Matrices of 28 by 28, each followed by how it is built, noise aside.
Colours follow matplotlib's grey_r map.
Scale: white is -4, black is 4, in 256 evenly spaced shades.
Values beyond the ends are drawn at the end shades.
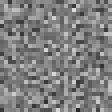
repeating rows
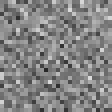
Toeplitz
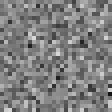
repeating rows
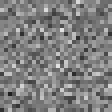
repeating columns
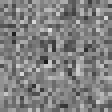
blocks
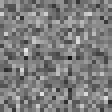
repeating columns
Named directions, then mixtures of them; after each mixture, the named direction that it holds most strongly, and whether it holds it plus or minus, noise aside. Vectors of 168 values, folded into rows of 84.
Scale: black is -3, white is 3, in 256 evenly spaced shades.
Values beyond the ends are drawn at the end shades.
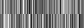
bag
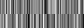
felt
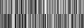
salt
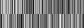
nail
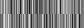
bag, plus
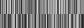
salt, plus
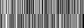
nail, plus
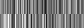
salt, minus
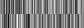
nail, minus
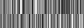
bag, minus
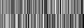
felt, plus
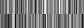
salt, plus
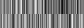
salt, minus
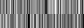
felt, plus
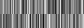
felt, minus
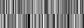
felt, plus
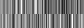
salt, minus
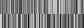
felt, plus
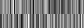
felt, minus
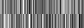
bag, plus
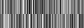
bag, plus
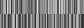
salt, plus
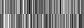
bag, plus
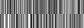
bag, plus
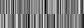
felt, plus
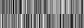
nail, minus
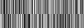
bag, minus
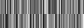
felt, minus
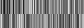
nail, minus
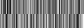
felt, minus
